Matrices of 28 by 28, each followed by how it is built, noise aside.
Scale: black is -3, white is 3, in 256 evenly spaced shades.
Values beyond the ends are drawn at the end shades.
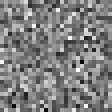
noise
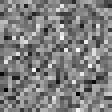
Hankel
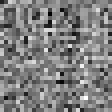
blocks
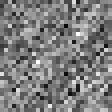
Hankel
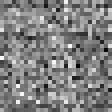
blocks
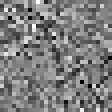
block diagonal
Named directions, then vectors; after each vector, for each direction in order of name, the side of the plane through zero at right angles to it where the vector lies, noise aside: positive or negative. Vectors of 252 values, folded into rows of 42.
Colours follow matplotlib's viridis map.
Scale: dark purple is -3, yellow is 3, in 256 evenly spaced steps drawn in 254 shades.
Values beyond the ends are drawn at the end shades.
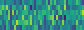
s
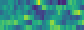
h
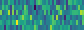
positive, positive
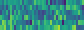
positive, negative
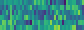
positive, negative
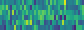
negative, positive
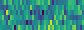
positive, negative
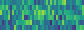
negative, positive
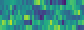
positive, negative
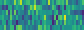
negative, negative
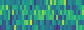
negative, positive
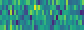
negative, negative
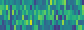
negative, positive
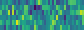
positive, positive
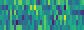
negative, negative
